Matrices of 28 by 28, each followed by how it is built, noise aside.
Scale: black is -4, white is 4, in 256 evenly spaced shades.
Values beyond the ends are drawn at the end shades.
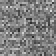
blocks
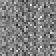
repeating rows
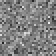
noise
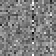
uneven columns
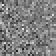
lower triangular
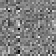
low rank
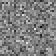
repeating rows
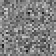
blocks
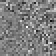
upper triangular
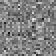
low rank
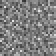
repeating rows
